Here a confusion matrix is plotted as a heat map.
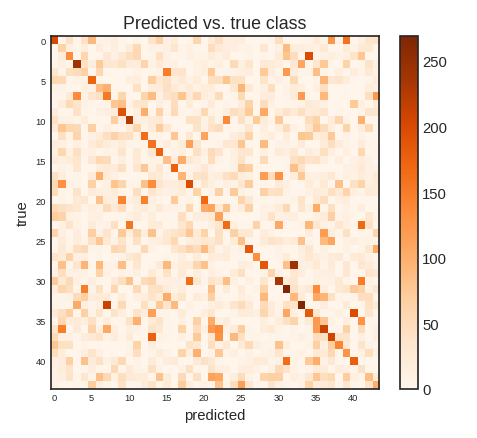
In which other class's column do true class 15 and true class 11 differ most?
17
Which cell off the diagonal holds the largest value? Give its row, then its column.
28, 32
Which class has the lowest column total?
27
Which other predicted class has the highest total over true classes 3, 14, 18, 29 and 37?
13
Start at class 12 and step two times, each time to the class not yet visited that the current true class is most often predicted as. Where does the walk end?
9
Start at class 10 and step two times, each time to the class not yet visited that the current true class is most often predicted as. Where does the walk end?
41
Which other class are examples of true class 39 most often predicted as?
19
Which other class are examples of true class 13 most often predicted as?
18
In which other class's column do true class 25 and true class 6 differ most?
37
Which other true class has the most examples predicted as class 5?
0
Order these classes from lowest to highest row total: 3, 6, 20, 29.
29, 6, 20, 3
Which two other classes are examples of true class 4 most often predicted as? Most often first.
15, 31
